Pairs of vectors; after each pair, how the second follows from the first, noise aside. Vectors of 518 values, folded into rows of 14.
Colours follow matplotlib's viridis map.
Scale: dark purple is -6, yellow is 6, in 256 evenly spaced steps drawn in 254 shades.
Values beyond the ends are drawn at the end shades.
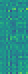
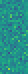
shuffled.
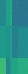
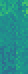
reversed, partly zeroed.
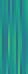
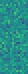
shuffled.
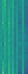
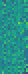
sign-scrambled.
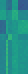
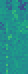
partly zeroed.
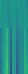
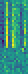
wrapped around, negated, scaled up.
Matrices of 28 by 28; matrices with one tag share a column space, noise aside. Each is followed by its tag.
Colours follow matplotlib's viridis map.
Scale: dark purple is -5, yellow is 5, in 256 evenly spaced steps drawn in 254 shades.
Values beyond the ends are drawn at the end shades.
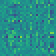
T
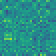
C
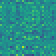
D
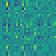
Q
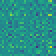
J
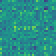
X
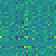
D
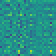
J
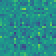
Q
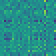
C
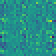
T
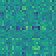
X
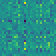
T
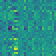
X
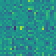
X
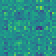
X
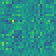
T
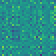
D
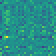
D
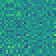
J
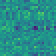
X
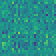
T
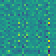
J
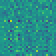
C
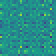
J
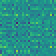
J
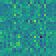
T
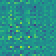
D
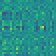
X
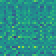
D
